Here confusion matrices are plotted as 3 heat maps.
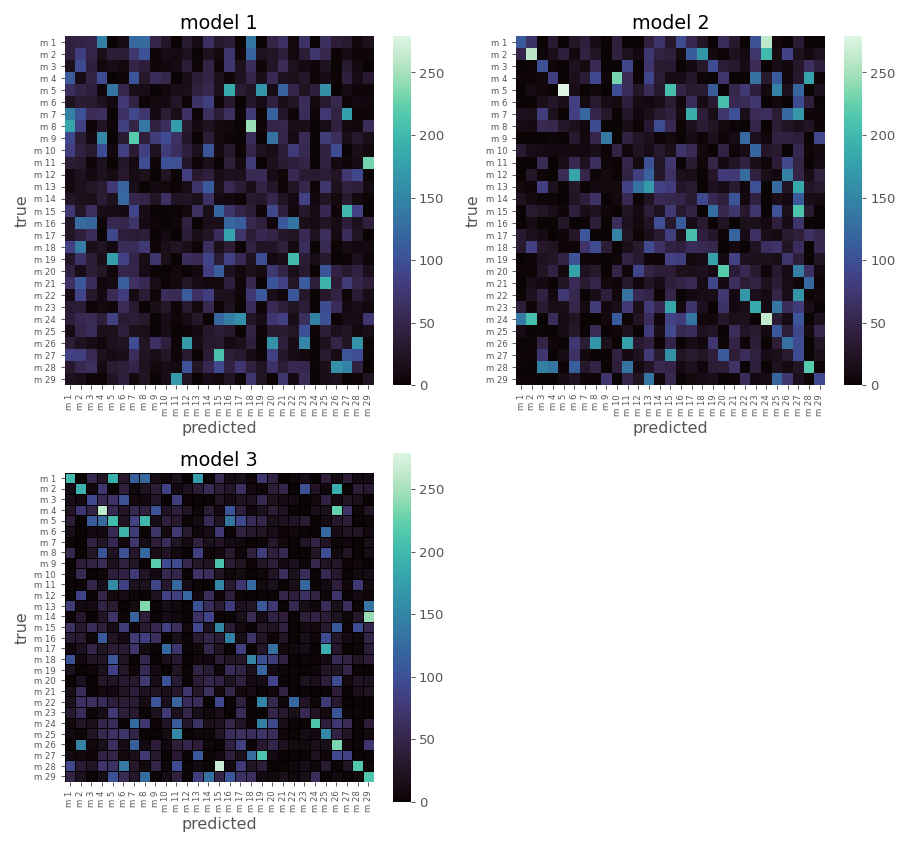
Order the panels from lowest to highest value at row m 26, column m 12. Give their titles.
model 2, model 3, model 1
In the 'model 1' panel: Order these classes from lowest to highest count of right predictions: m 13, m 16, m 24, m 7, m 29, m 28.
m 29, m 28, m 13, m 7, m 16, m 24
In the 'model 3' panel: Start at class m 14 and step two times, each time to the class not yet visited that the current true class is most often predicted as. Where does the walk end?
m 8
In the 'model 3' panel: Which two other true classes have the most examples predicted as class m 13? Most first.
m 1, m 27
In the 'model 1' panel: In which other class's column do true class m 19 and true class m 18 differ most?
m 22
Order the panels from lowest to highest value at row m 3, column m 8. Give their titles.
model 3, model 1, model 2
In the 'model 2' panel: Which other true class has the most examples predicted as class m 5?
m 22
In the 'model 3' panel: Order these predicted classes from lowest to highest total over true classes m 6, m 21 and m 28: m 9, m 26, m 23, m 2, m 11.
m 23, m 26, m 2, m 9, m 11
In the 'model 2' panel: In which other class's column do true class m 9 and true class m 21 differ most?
m 28
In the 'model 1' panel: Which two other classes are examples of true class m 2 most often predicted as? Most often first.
m 18, m 8
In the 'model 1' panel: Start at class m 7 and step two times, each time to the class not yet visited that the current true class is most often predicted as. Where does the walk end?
m 15
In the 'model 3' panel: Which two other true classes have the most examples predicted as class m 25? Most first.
m 17, m 6
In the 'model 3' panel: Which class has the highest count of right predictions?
m 4
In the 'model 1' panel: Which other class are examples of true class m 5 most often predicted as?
m 16
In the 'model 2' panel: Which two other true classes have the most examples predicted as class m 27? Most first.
m 15, m 13
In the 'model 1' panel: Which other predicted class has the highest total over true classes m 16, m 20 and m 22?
m 2
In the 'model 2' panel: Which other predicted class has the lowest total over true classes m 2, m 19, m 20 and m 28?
m 9
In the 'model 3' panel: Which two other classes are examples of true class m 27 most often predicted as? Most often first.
m 19, m 18
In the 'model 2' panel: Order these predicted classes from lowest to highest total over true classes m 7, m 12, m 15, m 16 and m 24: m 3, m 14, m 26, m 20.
m 3, m 14, m 20, m 26
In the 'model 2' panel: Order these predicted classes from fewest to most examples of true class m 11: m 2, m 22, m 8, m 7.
m 2, m 7, m 22, m 8
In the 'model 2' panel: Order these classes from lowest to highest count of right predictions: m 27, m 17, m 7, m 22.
m 27, m 7, m 22, m 17
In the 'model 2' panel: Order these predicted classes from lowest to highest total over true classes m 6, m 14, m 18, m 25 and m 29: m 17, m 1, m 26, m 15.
m 1, m 26, m 17, m 15
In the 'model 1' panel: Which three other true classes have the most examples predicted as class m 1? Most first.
m 8, m 7, m 4
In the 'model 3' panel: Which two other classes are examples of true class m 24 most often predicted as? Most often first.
m 19, m 7
